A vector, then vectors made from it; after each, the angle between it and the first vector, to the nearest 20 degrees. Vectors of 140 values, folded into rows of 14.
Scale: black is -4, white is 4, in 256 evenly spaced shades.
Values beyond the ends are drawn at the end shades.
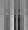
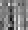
140 degrees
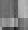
80 degrees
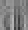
20 degrees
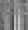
160 degrees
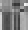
60 degrees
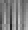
120 degrees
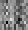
60 degrees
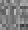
100 degrees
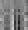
20 degrees
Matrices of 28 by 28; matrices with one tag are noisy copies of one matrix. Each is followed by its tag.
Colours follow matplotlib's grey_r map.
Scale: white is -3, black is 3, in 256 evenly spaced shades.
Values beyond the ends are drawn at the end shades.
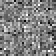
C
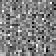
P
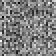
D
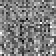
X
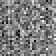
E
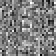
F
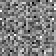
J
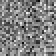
J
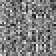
P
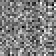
J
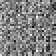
P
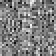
F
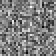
F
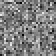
C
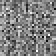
P
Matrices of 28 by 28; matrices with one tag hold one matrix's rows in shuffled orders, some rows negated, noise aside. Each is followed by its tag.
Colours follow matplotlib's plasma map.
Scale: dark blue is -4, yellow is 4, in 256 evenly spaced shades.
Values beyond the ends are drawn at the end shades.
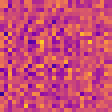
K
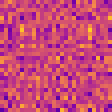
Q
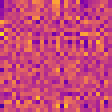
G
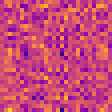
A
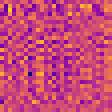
K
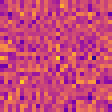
Q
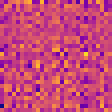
G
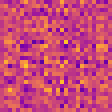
A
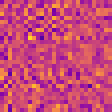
K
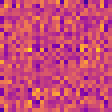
G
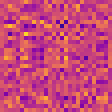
A
